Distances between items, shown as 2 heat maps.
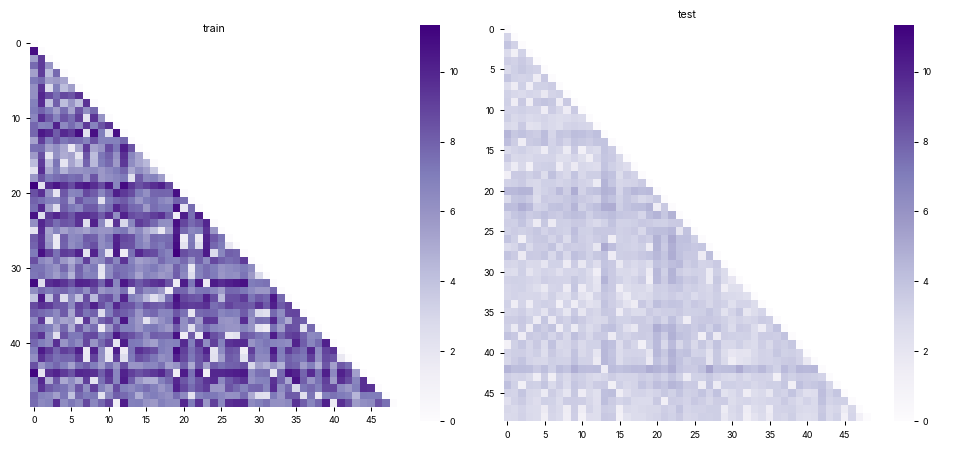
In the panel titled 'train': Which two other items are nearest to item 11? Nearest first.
48, 40
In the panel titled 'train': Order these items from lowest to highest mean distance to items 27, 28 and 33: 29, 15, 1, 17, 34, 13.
13, 17, 15, 29, 34, 1
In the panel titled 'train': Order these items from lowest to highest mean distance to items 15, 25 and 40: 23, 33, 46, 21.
33, 21, 46, 23
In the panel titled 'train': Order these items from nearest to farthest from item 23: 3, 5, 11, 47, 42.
11, 47, 5, 42, 3
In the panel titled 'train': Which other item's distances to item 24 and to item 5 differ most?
14
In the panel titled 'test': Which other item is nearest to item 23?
25
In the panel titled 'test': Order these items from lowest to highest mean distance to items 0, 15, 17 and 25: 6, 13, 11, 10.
10, 11, 6, 13
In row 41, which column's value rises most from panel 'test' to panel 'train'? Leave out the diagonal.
19
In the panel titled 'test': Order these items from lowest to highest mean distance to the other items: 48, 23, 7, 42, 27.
48, 7, 27, 23, 42
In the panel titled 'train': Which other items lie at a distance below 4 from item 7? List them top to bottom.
10, 12, 24, 28, 41, 42
